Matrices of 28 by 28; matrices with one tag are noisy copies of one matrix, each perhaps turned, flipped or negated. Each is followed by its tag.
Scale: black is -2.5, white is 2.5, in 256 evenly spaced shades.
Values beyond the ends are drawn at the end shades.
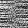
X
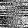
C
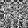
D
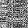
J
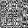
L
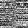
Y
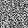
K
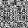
L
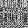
J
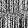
X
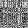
J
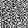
K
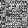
L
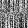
X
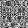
L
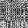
J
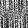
X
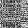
J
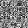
L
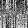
C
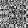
D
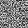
K
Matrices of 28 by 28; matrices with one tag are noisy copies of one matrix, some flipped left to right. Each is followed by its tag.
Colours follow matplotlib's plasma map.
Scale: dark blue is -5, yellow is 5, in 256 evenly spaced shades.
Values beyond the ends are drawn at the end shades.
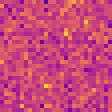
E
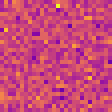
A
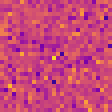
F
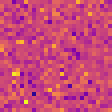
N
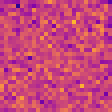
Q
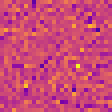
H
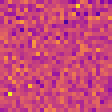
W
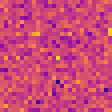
F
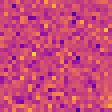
A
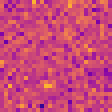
E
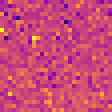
W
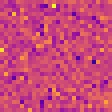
A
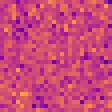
Q
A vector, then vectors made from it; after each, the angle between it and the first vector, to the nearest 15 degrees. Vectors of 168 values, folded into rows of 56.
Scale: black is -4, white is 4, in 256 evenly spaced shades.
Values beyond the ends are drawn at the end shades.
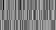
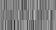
105 degrees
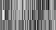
105 degrees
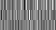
105 degrees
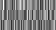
150 degrees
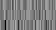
90 degrees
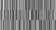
120 degrees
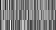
105 degrees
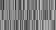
30 degrees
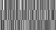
150 degrees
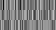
15 degrees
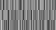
60 degrees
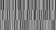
30 degrees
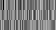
15 degrees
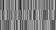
30 degrees
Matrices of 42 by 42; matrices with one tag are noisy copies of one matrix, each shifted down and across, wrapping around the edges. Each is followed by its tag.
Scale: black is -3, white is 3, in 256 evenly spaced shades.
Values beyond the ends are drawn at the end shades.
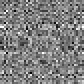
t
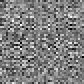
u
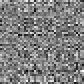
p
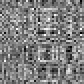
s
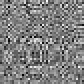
t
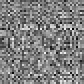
t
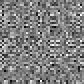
u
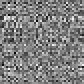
t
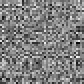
p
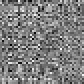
p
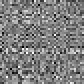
t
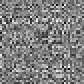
t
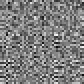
u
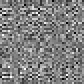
u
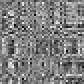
s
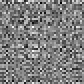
t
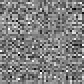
p
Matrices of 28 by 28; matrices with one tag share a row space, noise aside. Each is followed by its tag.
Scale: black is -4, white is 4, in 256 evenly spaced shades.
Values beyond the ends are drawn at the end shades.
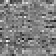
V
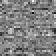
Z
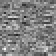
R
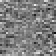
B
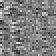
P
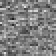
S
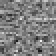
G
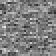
S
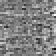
B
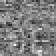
G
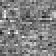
S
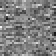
B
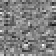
V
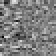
P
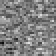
G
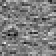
S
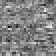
R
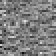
S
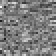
S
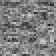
R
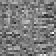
R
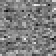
B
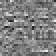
Z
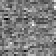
Z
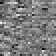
P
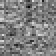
G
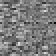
P
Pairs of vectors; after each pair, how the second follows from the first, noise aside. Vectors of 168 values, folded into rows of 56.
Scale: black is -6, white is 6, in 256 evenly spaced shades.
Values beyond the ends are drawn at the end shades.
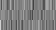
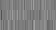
wrapped around, negated, shrunk.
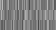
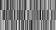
wrapped around, scaled up.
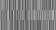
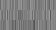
wrapped around, negated, shrunk.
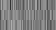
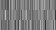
reversed.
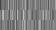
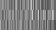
reversed.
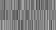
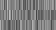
reversed.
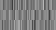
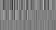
partly zeroed.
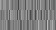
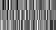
reversed, negated, scaled up.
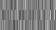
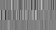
reversed, negated, partly zeroed.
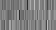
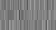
shrunk.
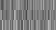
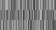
reversed.
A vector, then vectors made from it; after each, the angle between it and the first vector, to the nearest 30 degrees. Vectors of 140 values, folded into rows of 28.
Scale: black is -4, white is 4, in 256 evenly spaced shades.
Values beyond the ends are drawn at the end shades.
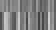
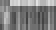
60 degrees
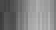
90 degrees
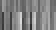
90 degrees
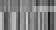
150 degrees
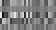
90 degrees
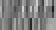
90 degrees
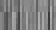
150 degrees
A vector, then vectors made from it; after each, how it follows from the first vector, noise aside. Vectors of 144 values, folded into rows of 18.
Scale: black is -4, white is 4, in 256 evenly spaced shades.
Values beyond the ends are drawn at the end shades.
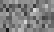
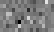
reversed, negated, partly zeroed.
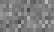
reversed, negated, shrunk.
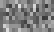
sign-scrambled.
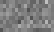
reversed, negated, shrunk.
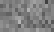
reversed, shrunk.
